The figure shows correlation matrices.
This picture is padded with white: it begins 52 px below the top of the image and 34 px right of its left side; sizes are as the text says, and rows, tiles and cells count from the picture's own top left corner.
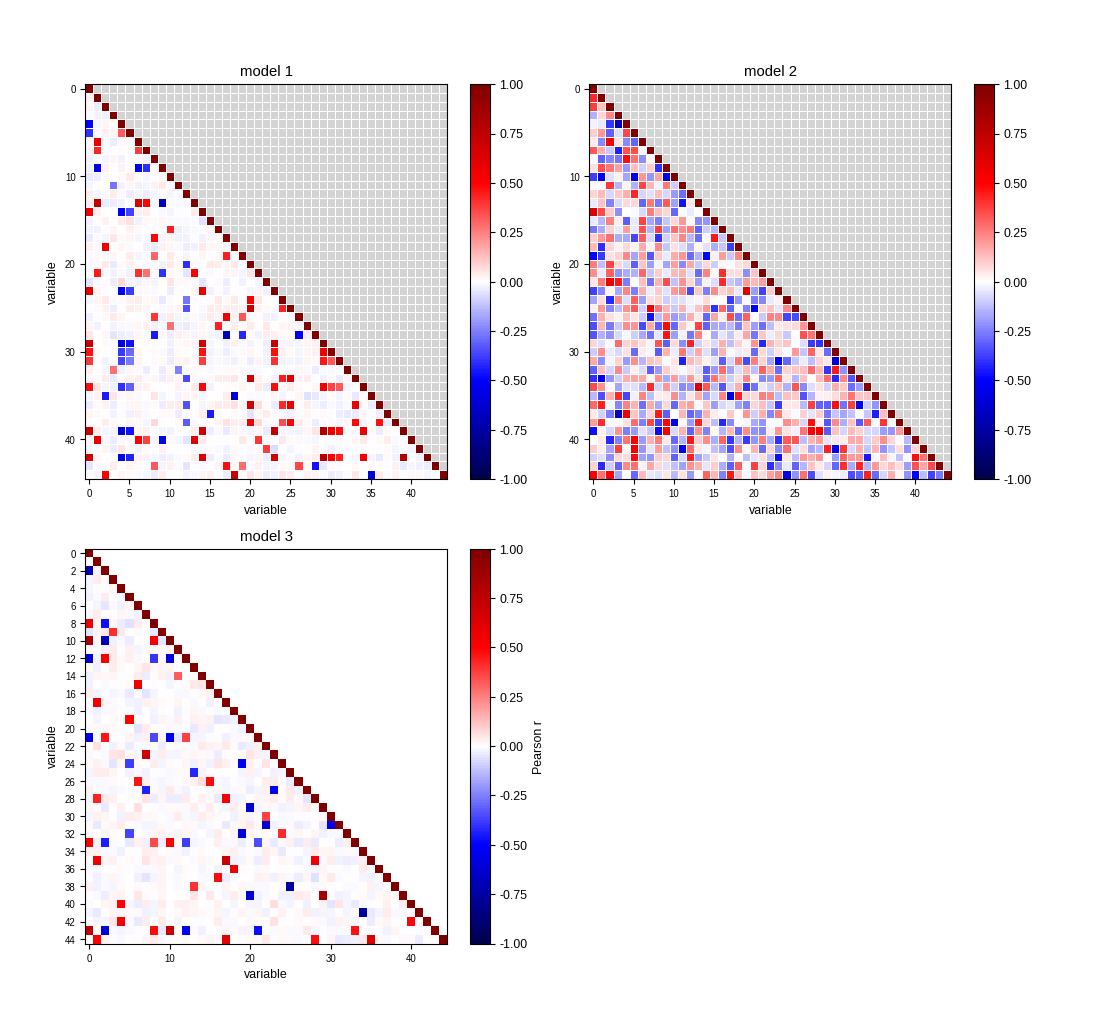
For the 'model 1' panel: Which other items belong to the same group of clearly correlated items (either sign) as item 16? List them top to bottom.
10, 27
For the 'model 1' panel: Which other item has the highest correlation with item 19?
17
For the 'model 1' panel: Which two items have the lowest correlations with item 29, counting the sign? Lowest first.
4, 5
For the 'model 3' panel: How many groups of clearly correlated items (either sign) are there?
14
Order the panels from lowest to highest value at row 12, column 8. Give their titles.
model 3, model 1, model 2
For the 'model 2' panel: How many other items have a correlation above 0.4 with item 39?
3
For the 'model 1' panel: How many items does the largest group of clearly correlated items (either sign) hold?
11
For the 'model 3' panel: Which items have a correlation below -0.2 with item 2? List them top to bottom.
0, 8, 10, 33, 43
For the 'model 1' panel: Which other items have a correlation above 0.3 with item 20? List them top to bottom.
24, 25, 33, 36, 38
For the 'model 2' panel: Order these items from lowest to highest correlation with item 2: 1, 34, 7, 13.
13, 7, 34, 1
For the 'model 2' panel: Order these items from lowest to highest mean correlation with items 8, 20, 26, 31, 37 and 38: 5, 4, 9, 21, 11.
11, 9, 21, 5, 4
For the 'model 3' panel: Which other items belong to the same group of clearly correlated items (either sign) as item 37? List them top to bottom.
16
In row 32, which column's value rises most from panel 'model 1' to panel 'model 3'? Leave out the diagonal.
24
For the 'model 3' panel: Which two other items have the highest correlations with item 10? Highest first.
0, 43
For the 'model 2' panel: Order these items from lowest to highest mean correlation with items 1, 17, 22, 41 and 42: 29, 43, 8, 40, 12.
43, 8, 40, 29, 12
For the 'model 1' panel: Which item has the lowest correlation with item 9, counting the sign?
13
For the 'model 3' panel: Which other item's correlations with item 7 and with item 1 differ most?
23
